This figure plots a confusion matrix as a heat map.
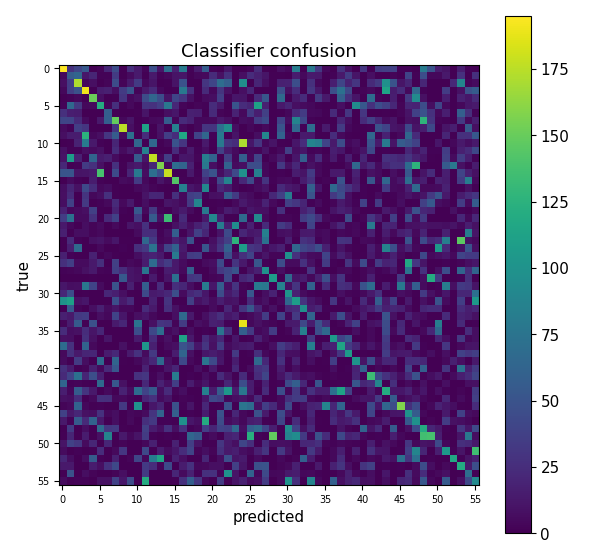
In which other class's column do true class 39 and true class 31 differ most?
1
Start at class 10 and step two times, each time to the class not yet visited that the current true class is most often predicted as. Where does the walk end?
50
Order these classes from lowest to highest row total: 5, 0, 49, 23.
23, 5, 0, 49
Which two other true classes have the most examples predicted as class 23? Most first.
21, 48
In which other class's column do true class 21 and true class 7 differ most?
48
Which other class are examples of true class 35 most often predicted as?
32
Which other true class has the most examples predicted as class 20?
12
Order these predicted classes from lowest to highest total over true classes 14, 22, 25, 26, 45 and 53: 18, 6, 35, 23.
6, 18, 23, 35
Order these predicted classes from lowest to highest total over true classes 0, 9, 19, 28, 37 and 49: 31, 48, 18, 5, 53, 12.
5, 53, 12, 18, 31, 48
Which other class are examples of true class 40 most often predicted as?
53
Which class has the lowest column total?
52
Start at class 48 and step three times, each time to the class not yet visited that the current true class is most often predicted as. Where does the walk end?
11
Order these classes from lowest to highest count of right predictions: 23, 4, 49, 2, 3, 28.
28, 23, 49, 4, 2, 3
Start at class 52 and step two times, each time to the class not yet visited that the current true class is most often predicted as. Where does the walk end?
47
